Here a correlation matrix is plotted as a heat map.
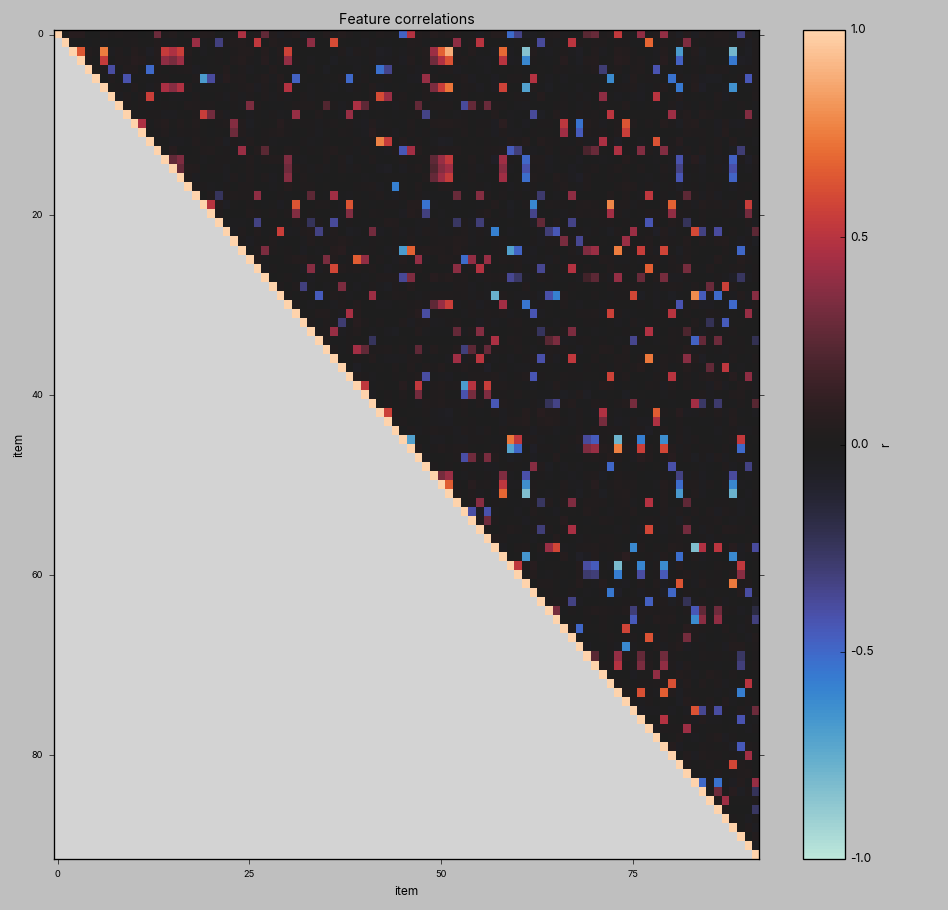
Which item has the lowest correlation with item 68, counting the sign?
74
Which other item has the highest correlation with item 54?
39
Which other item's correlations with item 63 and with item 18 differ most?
77
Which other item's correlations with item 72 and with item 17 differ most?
19
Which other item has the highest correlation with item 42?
12
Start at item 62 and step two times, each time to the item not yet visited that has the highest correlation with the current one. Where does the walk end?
48
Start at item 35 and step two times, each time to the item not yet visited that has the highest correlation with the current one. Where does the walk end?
25
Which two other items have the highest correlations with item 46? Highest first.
73, 24
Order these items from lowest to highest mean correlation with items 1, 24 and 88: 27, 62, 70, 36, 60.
60, 62, 27, 70, 36
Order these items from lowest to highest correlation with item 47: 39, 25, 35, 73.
73, 35, 25, 39
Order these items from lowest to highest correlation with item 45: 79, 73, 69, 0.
73, 79, 0, 69
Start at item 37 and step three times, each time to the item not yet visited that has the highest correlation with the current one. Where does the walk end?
85
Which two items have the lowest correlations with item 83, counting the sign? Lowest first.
57, 65
